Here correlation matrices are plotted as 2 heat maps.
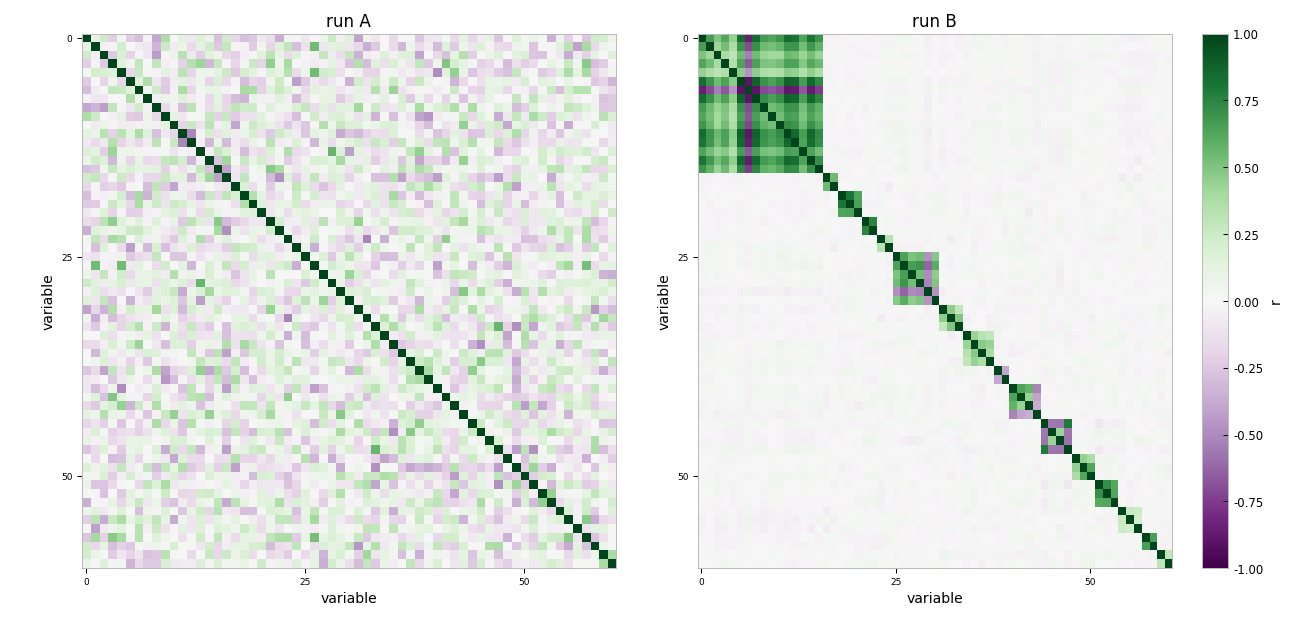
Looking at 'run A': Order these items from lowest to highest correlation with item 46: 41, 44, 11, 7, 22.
41, 44, 7, 11, 22
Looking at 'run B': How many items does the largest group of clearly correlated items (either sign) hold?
16
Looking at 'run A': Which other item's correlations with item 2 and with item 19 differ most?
8
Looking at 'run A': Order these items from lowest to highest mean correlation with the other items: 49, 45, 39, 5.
49, 5, 39, 45
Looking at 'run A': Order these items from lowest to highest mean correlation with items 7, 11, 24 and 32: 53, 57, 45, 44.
57, 44, 45, 53
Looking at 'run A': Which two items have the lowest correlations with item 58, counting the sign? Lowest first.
31, 55
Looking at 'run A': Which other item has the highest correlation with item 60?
59
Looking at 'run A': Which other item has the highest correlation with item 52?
53
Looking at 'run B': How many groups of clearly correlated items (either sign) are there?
16
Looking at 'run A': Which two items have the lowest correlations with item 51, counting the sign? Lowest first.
47, 33
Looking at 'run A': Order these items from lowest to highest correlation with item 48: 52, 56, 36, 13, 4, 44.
4, 13, 56, 52, 36, 44
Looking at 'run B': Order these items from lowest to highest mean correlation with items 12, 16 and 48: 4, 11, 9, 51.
51, 4, 9, 11
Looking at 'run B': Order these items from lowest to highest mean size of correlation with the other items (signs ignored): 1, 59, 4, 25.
59, 25, 4, 1
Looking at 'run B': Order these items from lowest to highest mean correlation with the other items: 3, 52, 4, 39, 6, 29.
6, 29, 39, 52, 4, 3
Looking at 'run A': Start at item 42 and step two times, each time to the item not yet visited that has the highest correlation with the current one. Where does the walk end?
26
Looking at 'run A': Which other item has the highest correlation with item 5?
7
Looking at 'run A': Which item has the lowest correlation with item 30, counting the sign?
13
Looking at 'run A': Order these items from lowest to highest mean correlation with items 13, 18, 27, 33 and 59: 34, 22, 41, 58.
22, 34, 41, 58
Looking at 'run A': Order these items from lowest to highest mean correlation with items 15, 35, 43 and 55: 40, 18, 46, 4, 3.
40, 46, 18, 4, 3
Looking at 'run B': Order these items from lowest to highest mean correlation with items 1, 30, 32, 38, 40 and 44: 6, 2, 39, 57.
6, 39, 57, 2
